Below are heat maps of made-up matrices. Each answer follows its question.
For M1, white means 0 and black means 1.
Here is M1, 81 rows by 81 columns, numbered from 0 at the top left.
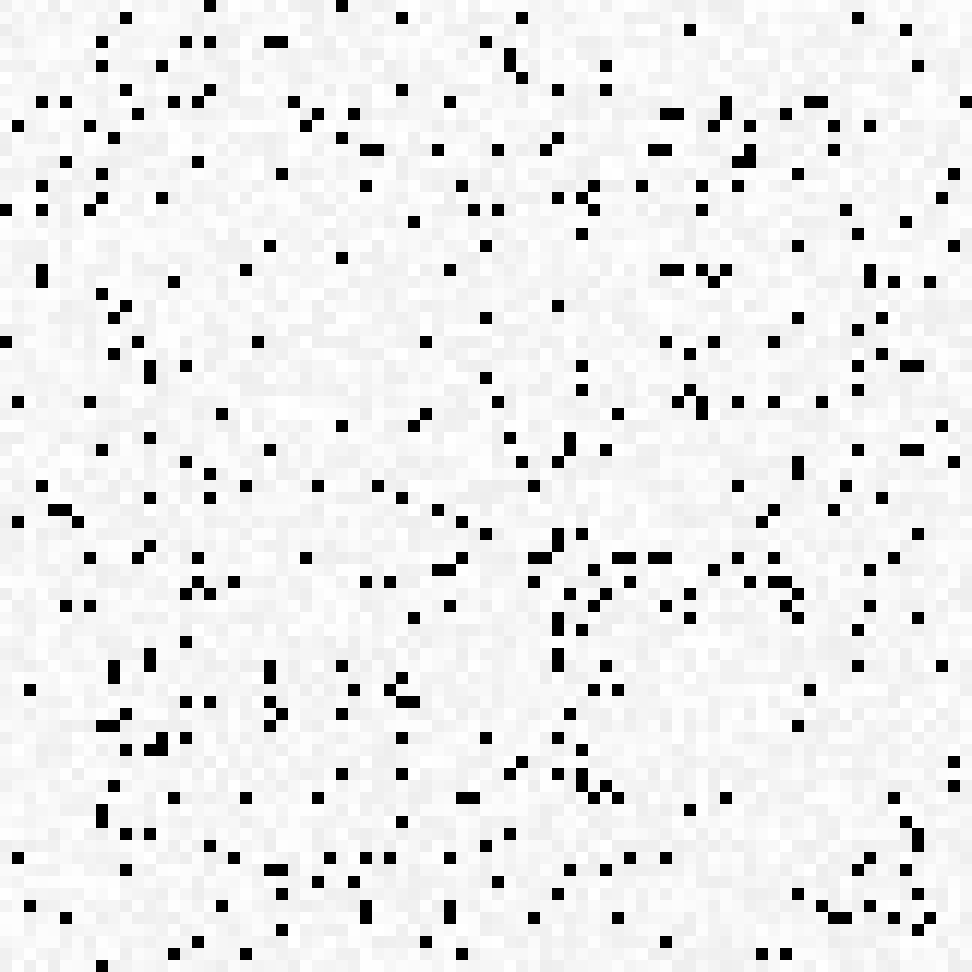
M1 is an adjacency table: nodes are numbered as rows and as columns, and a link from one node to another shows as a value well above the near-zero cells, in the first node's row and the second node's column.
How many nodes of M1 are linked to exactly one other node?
7
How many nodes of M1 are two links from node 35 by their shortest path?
10
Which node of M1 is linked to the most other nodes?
node 46
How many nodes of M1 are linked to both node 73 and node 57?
1
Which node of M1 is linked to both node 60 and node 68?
node 8
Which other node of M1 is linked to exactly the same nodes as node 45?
node 54
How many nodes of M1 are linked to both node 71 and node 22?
3
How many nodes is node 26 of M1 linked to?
4
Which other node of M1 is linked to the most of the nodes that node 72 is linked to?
node 37
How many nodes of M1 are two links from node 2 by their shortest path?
10
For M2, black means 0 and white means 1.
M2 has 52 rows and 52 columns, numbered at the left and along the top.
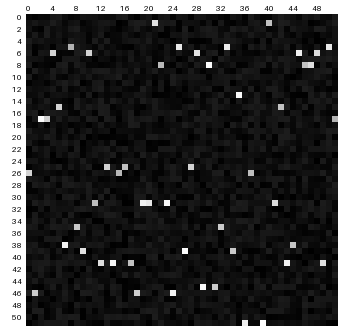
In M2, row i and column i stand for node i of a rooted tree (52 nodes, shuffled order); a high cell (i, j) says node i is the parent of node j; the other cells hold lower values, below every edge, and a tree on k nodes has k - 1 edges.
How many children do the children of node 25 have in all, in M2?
1
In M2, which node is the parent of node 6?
38
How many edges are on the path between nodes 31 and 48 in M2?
3
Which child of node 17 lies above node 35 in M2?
51
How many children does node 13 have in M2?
1
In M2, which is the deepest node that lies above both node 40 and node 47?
8
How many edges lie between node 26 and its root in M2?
8
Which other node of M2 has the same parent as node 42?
5
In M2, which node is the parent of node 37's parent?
39
